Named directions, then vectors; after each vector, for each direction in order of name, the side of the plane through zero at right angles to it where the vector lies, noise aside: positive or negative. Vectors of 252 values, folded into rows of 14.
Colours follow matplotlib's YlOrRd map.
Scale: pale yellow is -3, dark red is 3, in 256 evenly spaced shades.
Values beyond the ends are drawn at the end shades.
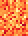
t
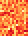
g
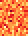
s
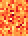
positive, positive, negative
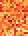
negative, positive, negative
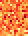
negative, positive, negative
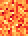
positive, positive, negative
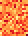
positive, negative, positive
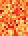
negative, negative, negative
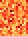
positive, positive, negative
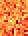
positive, negative, positive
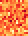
negative, positive, negative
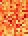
negative, positive, negative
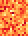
negative, negative, positive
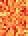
negative, positive, positive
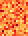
negative, negative, negative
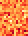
positive, negative, positive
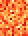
negative, negative, positive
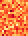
positive, positive, positive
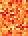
positive, positive, negative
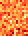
positive, negative, positive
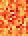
positive, positive, negative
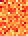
negative, positive, positive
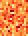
positive, positive, negative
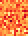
negative, positive, negative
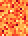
negative, negative, negative
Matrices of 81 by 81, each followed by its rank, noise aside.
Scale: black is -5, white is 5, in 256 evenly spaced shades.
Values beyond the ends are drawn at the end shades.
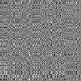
four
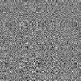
six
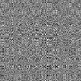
five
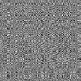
five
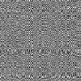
five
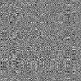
six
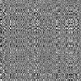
three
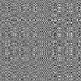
three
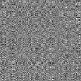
six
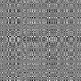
two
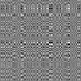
two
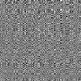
five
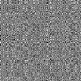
six
